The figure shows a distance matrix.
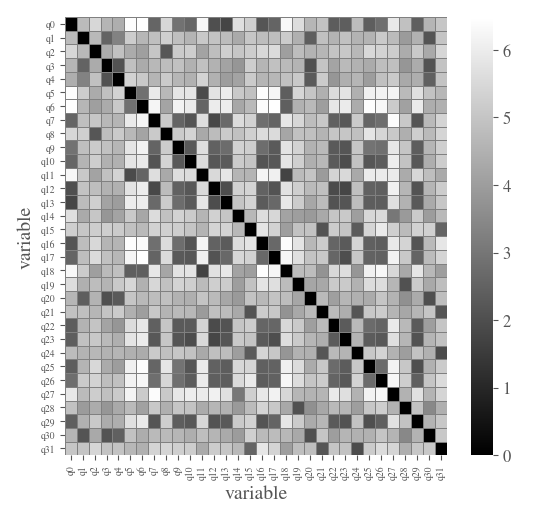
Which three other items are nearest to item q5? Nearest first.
q11, q18, q6
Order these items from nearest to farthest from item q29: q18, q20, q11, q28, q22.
q22, q20, q28, q11, q18
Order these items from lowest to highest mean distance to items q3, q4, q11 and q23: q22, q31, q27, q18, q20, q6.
q20, q22, q18, q6, q31, q27
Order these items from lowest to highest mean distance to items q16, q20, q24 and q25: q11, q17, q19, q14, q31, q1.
q17, q1, q31, q14, q19, q11
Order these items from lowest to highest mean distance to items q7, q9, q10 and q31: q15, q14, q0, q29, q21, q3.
q29, q0, q21, q15, q3, q14
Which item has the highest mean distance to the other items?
q27
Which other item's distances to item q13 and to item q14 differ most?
q0
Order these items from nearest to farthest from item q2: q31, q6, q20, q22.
q6, q20, q22, q31
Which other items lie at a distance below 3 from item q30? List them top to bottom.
q1, q3, q4, q20
